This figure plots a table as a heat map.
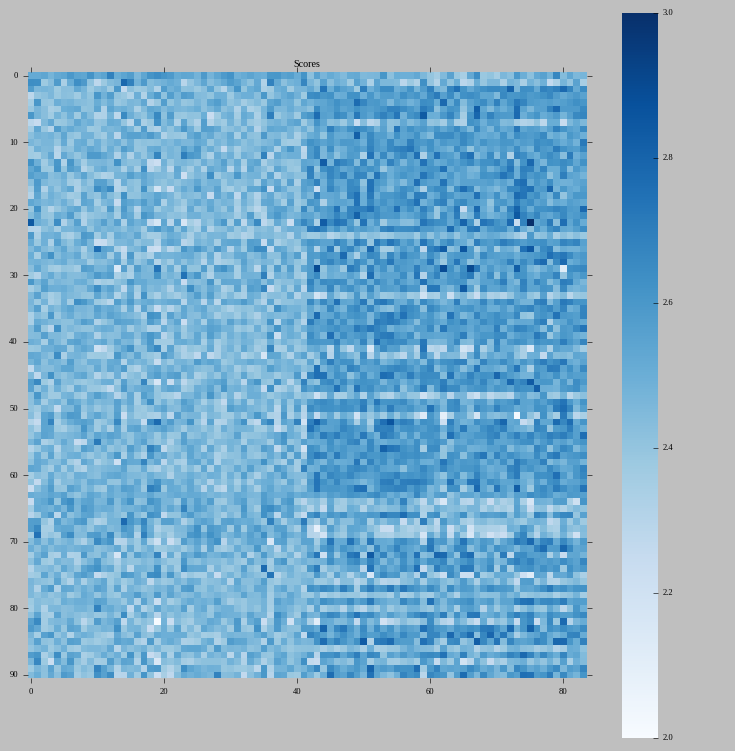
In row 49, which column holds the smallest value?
29
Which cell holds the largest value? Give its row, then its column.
22, 75
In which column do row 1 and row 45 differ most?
14
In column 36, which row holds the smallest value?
70
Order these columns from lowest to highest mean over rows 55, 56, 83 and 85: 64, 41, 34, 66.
41, 34, 66, 64
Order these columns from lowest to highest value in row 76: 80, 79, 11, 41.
79, 80, 41, 11
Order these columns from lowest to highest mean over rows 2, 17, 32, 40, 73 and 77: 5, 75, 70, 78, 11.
5, 11, 70, 75, 78
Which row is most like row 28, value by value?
71
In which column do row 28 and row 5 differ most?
67
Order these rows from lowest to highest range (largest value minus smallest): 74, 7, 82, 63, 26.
63, 7, 74, 26, 82
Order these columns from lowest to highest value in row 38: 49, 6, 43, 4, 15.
15, 6, 43, 4, 49
